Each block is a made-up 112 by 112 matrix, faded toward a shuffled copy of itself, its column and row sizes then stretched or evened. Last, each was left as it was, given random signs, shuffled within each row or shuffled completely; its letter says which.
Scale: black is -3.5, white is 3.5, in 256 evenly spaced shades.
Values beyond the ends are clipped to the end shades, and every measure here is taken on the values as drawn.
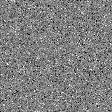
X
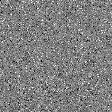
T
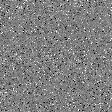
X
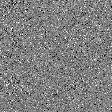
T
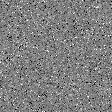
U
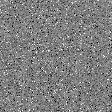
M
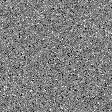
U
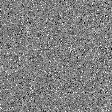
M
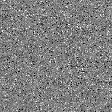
T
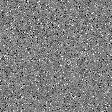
X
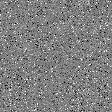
M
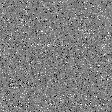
X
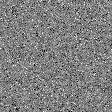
U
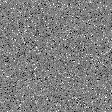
U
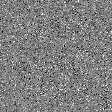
M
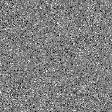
T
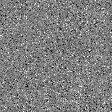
M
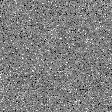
X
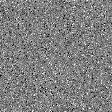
T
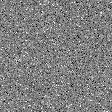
U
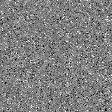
T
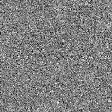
T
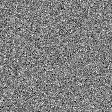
U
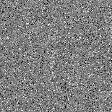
M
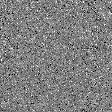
M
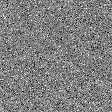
U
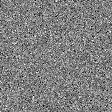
X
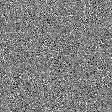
X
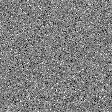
U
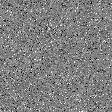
X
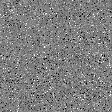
M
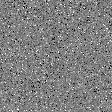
U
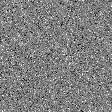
U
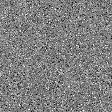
X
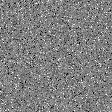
U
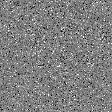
M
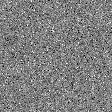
U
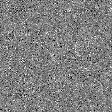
T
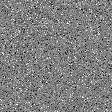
U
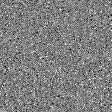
T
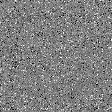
M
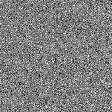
T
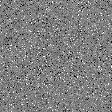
M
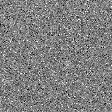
T
